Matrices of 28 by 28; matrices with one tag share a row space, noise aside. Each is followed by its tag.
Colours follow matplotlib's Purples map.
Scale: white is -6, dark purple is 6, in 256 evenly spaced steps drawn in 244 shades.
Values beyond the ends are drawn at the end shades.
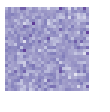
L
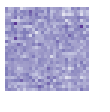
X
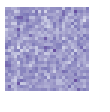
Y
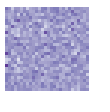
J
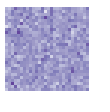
J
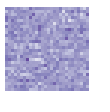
X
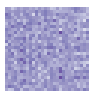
L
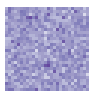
Y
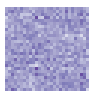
X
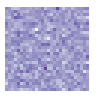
Y
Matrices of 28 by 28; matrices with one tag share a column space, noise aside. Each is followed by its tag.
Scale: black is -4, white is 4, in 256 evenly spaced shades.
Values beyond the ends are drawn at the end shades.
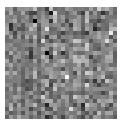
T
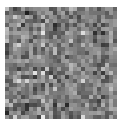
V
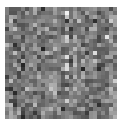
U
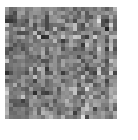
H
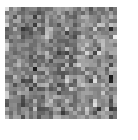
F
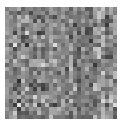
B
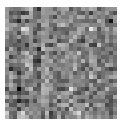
U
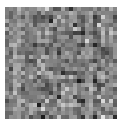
V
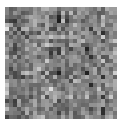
H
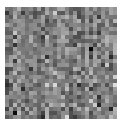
B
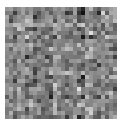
H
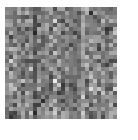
U
